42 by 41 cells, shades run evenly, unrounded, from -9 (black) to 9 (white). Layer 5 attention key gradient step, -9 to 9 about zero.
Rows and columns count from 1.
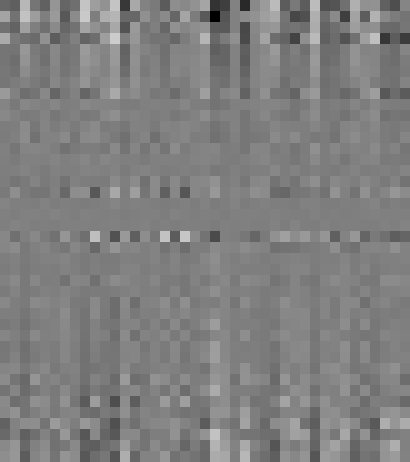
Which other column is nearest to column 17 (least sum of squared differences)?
29
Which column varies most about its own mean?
22
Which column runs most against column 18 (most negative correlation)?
1
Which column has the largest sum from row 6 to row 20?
12
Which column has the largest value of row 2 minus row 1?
25
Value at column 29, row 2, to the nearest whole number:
-1
